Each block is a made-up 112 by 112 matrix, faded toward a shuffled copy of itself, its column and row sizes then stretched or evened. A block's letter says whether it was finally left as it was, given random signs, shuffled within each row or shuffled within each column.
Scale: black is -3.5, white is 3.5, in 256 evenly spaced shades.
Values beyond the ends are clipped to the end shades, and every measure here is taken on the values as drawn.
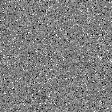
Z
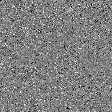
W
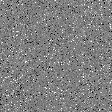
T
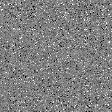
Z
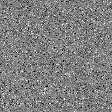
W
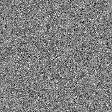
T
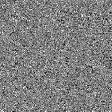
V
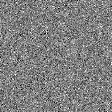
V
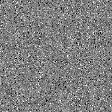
V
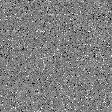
W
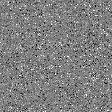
V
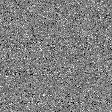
W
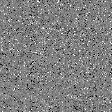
V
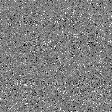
V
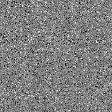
V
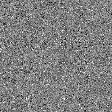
Z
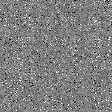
V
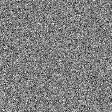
T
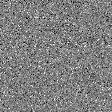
W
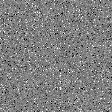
V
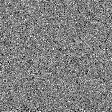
W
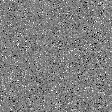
T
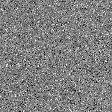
W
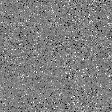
V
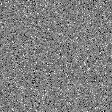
T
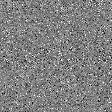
Z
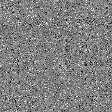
Z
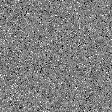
T
